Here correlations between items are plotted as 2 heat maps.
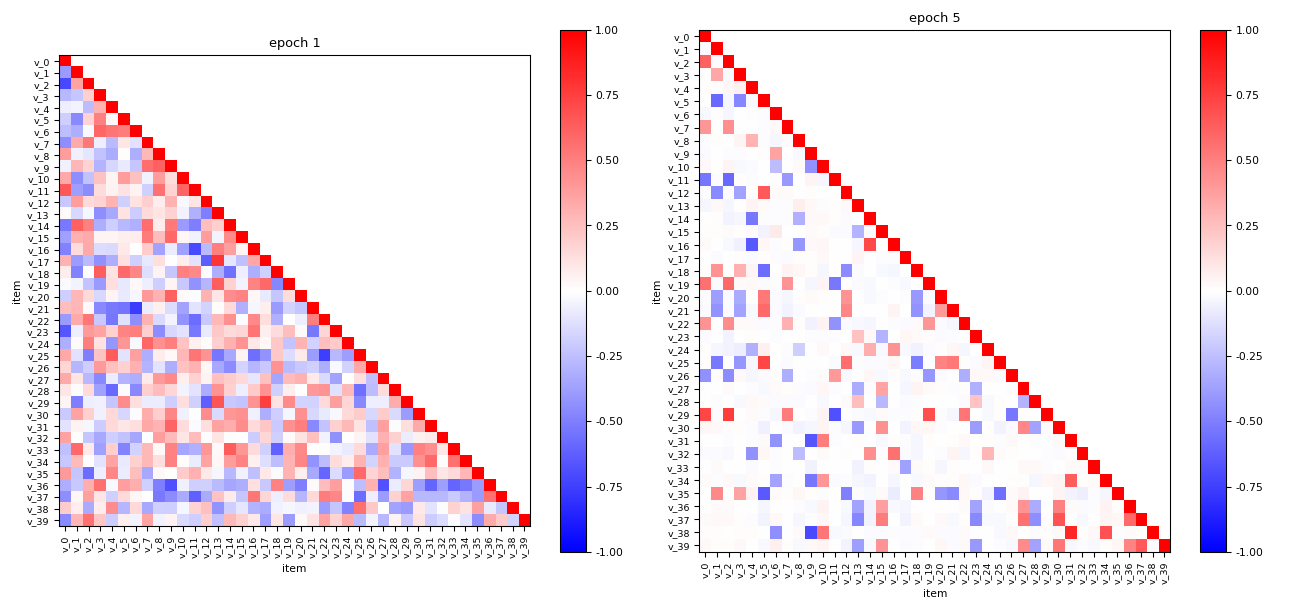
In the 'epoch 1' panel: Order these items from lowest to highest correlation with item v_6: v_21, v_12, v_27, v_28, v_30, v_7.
v_21, v_28, v_27, v_7, v_30, v_12
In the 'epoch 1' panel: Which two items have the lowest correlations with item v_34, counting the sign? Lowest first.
v_36, v_21
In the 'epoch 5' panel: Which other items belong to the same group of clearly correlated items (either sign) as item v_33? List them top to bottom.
v_17
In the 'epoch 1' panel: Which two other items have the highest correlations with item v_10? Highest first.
v_11, v_18
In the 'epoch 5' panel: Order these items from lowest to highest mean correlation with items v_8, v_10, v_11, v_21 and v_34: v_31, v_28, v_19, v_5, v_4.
v_19, v_28, v_4, v_5, v_31
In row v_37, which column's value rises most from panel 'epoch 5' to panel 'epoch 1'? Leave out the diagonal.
v_23
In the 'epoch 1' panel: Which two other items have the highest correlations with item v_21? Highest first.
v_22, v_28
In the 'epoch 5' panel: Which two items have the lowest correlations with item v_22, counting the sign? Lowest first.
v_11, v_26
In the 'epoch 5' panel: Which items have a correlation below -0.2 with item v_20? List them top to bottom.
v_1, v_3, v_18, v_35
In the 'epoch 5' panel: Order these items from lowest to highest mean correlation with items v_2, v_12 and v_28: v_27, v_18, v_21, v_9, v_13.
v_18, v_27, v_9, v_13, v_21
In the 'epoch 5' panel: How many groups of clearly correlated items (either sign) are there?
6
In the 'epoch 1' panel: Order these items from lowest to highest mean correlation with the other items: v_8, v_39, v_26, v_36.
v_36, v_26, v_39, v_8
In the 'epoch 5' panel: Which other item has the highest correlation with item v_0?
v_29
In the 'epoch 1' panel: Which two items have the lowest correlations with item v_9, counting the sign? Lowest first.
v_36, v_37
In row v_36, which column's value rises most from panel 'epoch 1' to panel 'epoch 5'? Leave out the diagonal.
v_27
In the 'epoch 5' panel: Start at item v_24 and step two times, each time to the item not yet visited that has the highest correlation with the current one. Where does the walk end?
v_14
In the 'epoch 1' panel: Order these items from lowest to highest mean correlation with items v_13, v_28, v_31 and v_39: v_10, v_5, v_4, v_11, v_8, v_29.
v_4, v_11, v_10, v_5, v_8, v_29
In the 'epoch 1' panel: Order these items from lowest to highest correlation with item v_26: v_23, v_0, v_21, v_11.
v_21, v_23, v_0, v_11
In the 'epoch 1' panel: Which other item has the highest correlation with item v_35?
v_25
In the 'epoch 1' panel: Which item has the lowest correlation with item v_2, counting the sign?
v_0
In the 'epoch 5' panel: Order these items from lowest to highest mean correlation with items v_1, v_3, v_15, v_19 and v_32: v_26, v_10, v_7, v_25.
v_25, v_26, v_10, v_7
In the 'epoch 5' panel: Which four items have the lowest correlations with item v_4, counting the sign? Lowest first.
v_16, v_14, v_32, v_24
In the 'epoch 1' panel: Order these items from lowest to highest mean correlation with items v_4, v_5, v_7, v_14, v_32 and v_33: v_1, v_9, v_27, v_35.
v_35, v_27, v_1, v_9
